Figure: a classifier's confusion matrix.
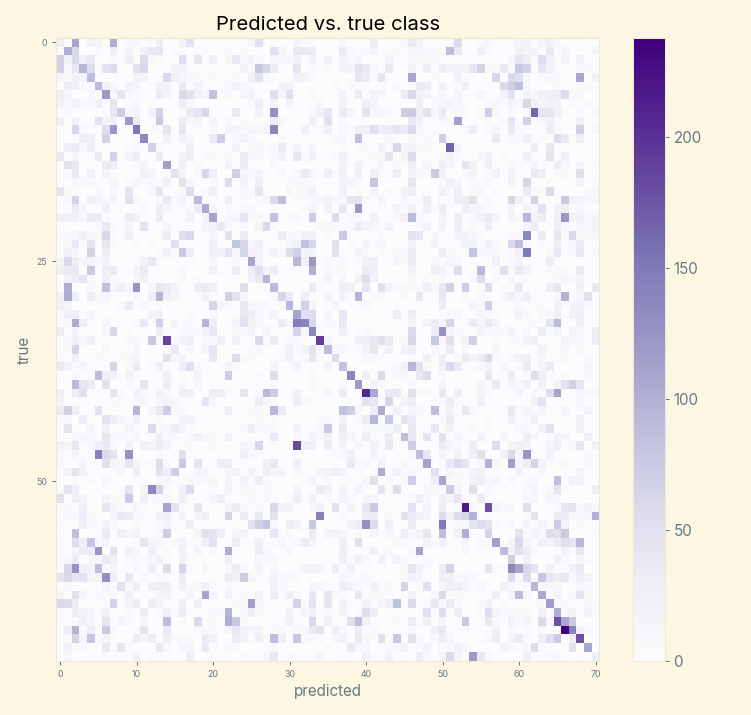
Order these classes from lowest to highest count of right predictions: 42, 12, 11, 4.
12, 4, 42, 11
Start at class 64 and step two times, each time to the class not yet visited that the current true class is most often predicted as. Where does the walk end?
33
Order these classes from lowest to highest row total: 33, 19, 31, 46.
31, 19, 33, 46
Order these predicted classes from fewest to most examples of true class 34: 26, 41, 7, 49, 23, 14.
7, 23, 41, 26, 49, 14
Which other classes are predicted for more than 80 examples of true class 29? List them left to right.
1, 13, 39, 66
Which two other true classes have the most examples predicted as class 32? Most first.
23, 30
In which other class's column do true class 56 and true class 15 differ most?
53
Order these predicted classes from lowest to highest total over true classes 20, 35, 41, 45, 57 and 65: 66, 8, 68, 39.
8, 39, 68, 66
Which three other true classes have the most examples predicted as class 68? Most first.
4, 57, 10
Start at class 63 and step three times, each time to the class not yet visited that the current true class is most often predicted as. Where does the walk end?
2
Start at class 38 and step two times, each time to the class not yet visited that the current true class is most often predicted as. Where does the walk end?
60
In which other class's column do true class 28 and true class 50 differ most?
10
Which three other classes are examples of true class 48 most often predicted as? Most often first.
59, 56, 16
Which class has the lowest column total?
21
